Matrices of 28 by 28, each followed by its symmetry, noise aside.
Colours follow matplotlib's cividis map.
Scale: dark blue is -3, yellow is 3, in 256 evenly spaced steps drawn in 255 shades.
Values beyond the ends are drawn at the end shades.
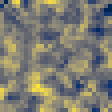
no symmetry.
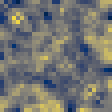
symmetric.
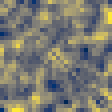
symmetric.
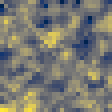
no symmetry.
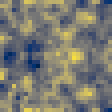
mirrored top to bottom.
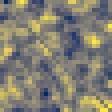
no symmetry.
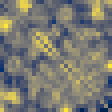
symmetric.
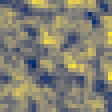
symmetric across the other diagonal.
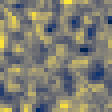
no symmetry.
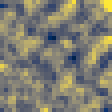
symmetric across the other diagonal.
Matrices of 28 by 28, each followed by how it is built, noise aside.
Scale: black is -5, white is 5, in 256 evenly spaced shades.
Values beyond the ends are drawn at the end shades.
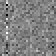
uneven columns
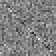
diagonal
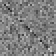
diagonal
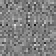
low rank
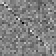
diagonal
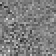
lower triangular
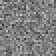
noise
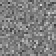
noise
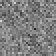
Toeplitz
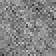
Toeplitz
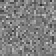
noise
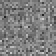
low rank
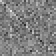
diagonal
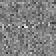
uneven rows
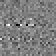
uneven rows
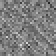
Toeplitz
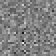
low rank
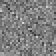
diagonal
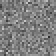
noise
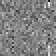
uneven columns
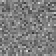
noise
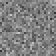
noise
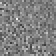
lower triangular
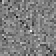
diagonal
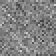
Toeplitz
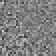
lower triangular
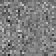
uneven columns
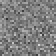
noise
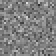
noise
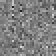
uneven columns
